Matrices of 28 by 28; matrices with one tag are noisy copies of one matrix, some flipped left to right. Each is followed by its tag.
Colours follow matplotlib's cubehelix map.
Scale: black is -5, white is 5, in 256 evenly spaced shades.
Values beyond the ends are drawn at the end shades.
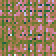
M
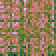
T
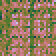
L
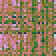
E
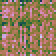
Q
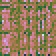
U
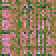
U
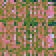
Q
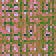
M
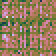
Q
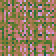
M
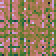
T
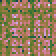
L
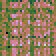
L
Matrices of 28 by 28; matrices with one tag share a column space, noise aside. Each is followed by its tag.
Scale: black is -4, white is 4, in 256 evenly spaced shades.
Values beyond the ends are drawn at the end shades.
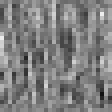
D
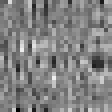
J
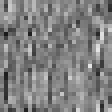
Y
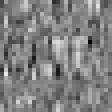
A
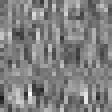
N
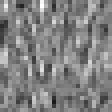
A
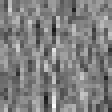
Y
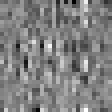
J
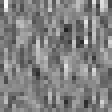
A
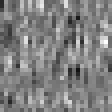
A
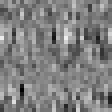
N
